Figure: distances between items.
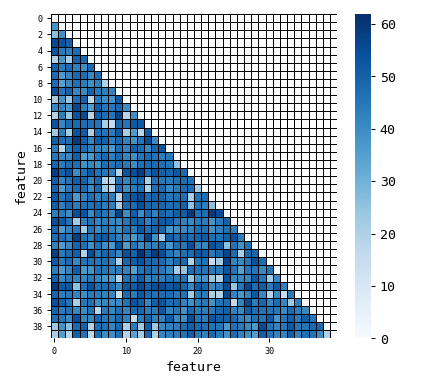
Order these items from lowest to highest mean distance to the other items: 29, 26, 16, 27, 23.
26, 23, 16, 27, 29
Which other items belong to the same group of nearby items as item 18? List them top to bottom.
17, 31
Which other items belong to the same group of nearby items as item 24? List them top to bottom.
28
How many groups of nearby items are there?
11
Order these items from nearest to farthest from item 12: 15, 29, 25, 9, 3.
15, 25, 3, 9, 29
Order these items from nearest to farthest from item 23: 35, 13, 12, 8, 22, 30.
30, 22, 8, 35, 13, 12
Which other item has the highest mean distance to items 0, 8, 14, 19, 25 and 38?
29
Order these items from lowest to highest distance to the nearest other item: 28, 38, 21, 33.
21, 38, 33, 28
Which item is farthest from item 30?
24
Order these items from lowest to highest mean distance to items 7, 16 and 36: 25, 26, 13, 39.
13, 26, 39, 25
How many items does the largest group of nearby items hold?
8
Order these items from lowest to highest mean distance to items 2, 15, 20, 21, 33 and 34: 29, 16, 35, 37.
35, 37, 16, 29
